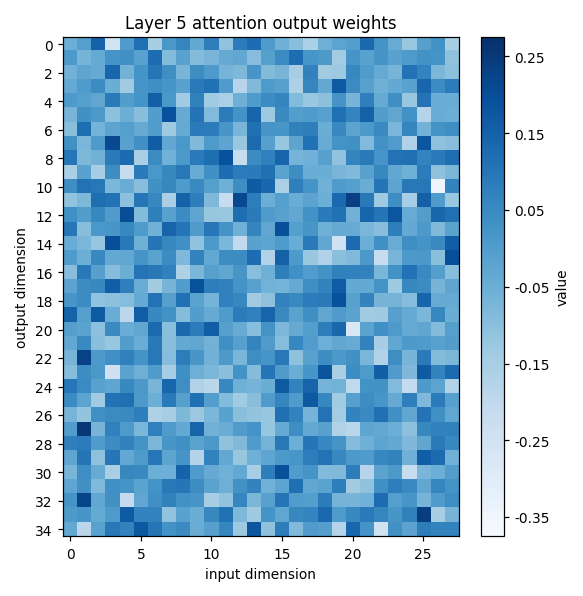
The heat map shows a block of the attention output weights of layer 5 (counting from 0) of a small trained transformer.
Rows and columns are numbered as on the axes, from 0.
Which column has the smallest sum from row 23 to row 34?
19
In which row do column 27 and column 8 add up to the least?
16
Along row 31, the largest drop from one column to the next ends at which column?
20
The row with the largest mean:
12
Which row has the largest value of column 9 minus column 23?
17
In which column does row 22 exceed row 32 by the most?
4
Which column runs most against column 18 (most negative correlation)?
13
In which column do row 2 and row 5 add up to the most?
7
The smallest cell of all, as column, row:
26, 10
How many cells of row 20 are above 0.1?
4
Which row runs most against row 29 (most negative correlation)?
15
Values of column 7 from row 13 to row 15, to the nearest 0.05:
0.15 0.05 0.05
